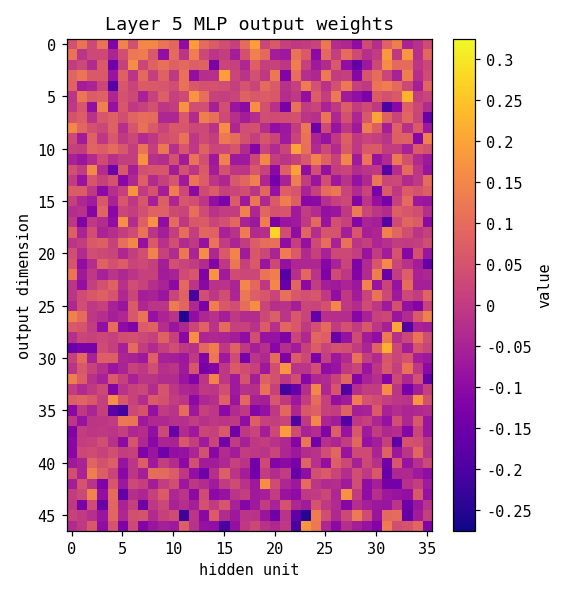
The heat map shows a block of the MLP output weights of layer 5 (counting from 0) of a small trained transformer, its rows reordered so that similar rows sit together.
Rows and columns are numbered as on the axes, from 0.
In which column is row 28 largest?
12
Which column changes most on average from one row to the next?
31
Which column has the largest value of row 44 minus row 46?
15
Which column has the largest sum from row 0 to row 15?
22
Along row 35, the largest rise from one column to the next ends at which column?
6
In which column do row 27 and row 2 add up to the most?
32
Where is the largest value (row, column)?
18, 20
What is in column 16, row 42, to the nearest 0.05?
0.05
